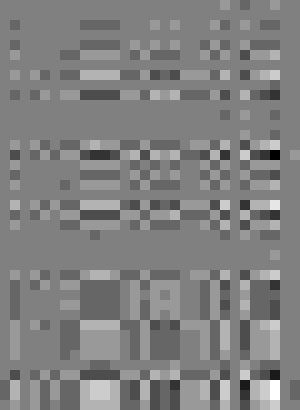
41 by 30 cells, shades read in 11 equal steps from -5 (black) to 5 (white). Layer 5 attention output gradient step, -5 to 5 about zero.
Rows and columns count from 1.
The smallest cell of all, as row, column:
16, 28
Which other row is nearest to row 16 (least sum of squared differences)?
38
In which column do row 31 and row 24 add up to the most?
25
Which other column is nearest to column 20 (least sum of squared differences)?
4
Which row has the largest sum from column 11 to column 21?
40
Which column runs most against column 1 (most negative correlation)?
6
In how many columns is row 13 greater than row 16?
15
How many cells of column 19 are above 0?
6
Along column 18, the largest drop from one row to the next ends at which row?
39
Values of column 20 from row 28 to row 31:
1 0 0 0
